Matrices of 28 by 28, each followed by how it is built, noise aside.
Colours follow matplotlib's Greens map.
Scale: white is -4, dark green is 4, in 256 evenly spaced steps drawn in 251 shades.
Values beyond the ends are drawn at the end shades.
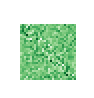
banded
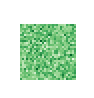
noise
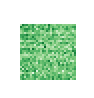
blocks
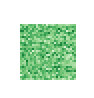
blocks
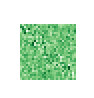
banded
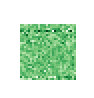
uneven rows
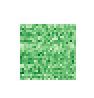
blocks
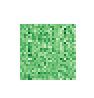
low rank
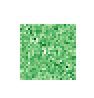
banded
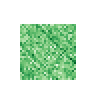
Toeplitz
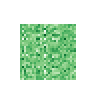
low rank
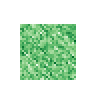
Toeplitz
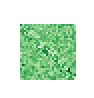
banded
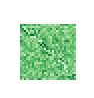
banded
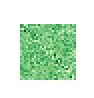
banded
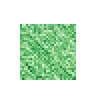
Toeplitz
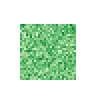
noise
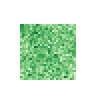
smooth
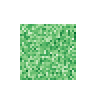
noise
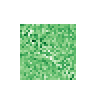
banded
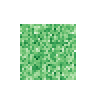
blocks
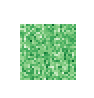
blocks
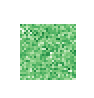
banded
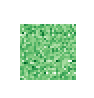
uneven rows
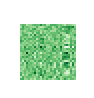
low rank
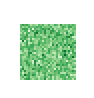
noise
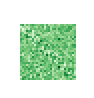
banded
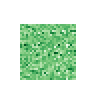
uneven rows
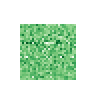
uneven rows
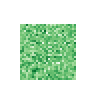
low rank
